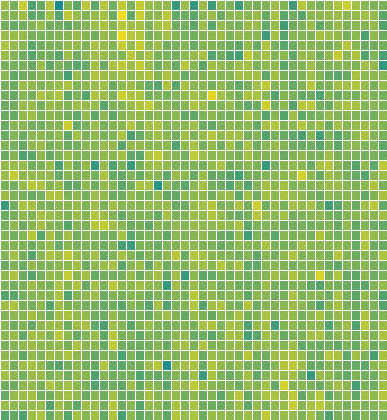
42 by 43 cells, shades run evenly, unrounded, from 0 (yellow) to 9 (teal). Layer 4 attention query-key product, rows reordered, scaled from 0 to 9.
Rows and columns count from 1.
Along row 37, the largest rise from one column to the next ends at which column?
19
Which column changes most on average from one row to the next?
8
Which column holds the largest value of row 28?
21
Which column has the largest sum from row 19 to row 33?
40
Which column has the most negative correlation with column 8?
5
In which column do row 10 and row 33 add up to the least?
24
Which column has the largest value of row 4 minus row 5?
30
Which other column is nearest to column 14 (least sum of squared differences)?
16
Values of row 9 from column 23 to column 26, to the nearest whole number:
4 5 4 5
